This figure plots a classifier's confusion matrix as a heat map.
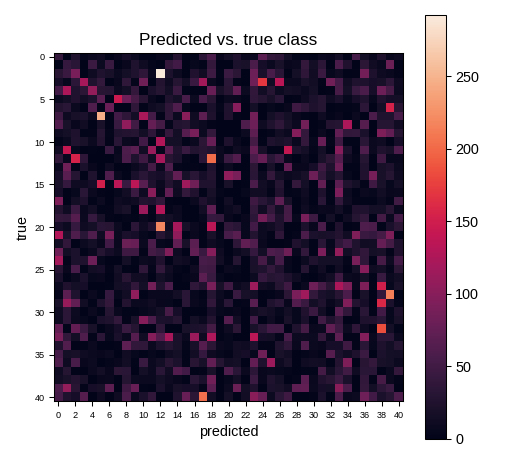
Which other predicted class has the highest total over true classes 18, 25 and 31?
10
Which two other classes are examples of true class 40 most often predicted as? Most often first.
17, 23
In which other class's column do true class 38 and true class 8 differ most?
34
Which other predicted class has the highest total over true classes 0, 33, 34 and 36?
18
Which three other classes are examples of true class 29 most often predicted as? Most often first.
38, 1, 34
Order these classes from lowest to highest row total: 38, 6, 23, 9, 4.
38, 6, 9, 4, 23
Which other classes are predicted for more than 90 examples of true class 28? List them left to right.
9, 29, 39
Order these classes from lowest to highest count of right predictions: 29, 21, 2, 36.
36, 29, 21, 2
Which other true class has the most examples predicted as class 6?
21
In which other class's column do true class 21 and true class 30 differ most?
0
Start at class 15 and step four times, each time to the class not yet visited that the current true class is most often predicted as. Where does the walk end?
12
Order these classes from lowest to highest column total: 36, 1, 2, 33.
2, 1, 36, 33
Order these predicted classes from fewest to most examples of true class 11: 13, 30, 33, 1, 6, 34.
30, 34, 6, 13, 33, 1
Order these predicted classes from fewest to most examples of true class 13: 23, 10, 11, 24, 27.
24, 10, 23, 11, 27
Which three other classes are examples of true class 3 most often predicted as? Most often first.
24, 26, 17
